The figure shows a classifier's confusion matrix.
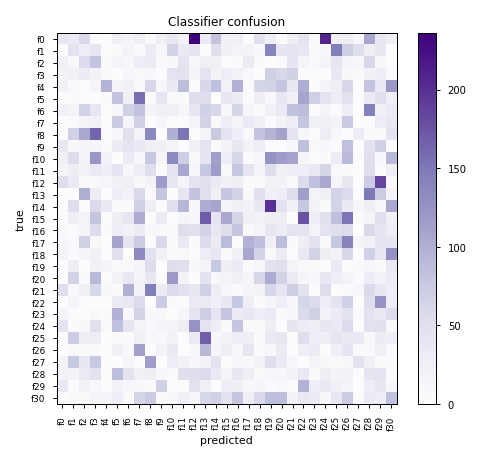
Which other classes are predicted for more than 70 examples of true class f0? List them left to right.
f12, f14, f24, f28
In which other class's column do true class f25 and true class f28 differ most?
f13
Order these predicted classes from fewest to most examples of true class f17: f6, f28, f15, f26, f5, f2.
f28, f6, f2, f15, f5, f26
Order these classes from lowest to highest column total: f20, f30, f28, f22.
f30, f20, f28, f22
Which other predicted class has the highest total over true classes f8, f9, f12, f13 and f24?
f29
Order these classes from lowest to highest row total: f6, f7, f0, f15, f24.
f7, f24, f6, f0, f15
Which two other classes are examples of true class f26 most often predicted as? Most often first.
f7, f13
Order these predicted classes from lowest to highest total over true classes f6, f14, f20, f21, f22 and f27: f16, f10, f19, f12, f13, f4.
f4, f12, f16, f10, f13, f19
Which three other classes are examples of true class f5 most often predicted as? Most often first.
f7, f22, f23
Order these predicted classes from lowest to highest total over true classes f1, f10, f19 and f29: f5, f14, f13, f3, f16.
f5, f13, f16, f3, f14
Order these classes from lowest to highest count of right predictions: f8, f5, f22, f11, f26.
f26, f22, f5, f11, f8
